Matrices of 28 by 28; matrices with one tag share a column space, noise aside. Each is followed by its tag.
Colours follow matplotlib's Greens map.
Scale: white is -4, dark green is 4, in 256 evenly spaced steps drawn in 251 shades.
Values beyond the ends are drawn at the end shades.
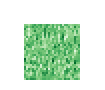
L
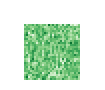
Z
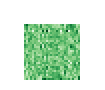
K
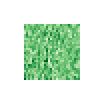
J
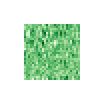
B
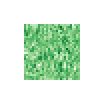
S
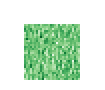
J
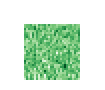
J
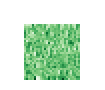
B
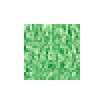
S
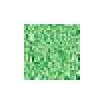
Z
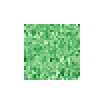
Z
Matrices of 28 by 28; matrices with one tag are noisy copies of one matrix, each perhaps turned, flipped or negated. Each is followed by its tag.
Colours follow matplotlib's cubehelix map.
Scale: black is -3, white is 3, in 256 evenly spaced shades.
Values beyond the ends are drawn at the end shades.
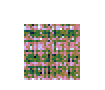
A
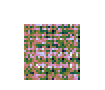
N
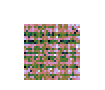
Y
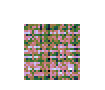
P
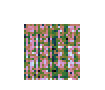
N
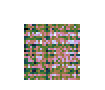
Y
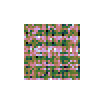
N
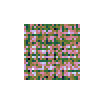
P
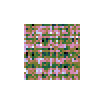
N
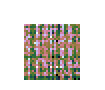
Y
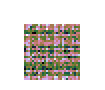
P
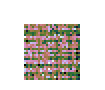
Y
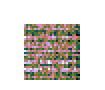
Y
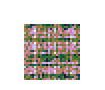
A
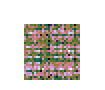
P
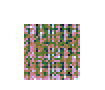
Y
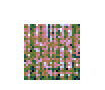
Y
